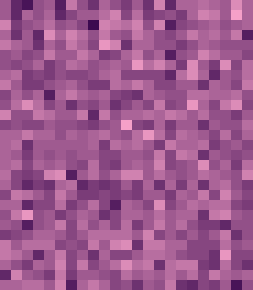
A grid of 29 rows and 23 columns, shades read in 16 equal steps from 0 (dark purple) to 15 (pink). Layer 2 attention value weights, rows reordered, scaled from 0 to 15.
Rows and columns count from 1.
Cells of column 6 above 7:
19
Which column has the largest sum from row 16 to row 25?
15
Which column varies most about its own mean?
3
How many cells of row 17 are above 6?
17
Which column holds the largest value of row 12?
1
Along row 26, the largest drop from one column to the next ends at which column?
22
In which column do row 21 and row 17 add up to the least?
11
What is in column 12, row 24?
10
